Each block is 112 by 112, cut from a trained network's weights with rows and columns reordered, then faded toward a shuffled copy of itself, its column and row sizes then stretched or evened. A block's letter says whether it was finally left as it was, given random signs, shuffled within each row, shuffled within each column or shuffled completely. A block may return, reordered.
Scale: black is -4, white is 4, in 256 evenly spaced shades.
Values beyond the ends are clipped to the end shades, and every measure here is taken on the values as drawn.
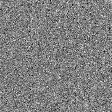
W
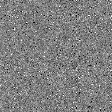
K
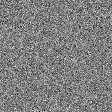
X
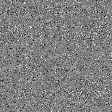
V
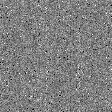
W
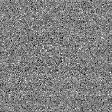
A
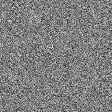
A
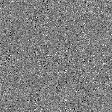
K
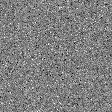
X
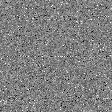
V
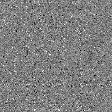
A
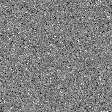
X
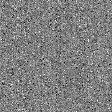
W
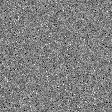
X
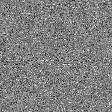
V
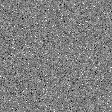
X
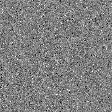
W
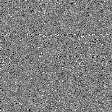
A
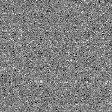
A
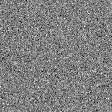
V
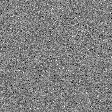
V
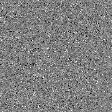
K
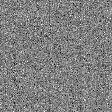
W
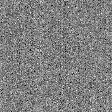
W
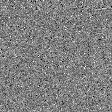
V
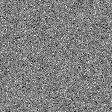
X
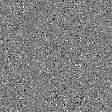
W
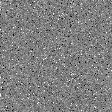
W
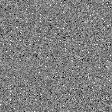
K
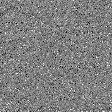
V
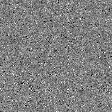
K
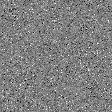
W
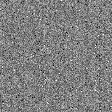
W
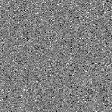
A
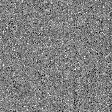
W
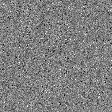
W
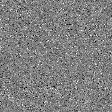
V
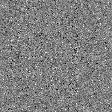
W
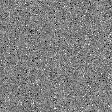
W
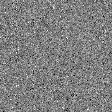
W
